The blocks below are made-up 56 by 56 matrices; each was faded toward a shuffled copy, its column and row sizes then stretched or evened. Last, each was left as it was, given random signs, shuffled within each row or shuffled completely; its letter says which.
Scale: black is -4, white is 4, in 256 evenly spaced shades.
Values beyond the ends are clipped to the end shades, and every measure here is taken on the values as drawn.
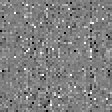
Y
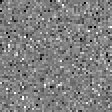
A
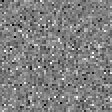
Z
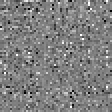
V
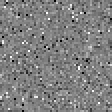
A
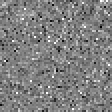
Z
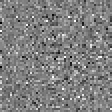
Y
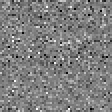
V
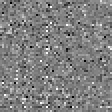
Y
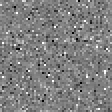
A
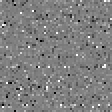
Z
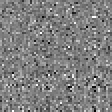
Y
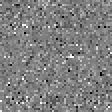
Z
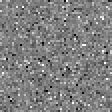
A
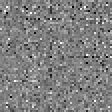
V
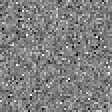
A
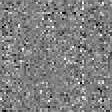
V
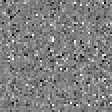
V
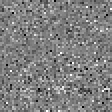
Z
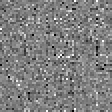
Y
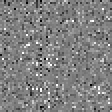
V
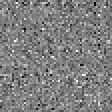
V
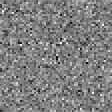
Z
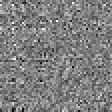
Y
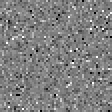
A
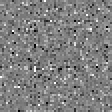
V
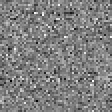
Z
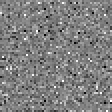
Z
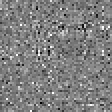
Y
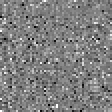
Y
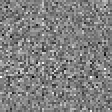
V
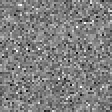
A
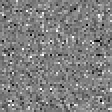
V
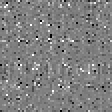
Y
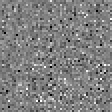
Y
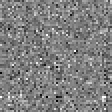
V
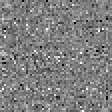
V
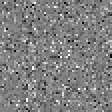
V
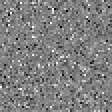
A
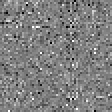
Y
